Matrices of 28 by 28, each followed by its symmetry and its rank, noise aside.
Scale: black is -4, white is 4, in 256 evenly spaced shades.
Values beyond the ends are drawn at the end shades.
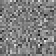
antisymmetric, rank six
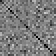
symmetric, rank eight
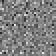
no symmetry, rank eight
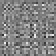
no symmetry, rank four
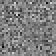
no symmetry, rank eight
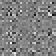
no symmetry, rank four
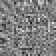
antisymmetric, rank eight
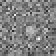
symmetric, rank eight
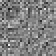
symmetric, rank six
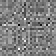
antisymmetric, rank four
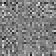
antisymmetric, rank four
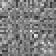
symmetric, rank four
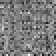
no symmetry, rank six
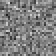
antisymmetric, rank four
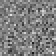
no symmetry, rank eight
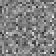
no symmetry, rank six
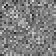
symmetric, rank eight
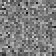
no symmetry, rank eight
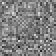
symmetric, rank eight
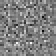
antisymmetric, rank six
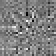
antisymmetric, rank four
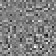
antisymmetric, rank four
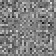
no symmetry, rank six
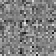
no symmetry, rank six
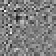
no symmetry, rank six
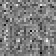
no symmetry, rank six
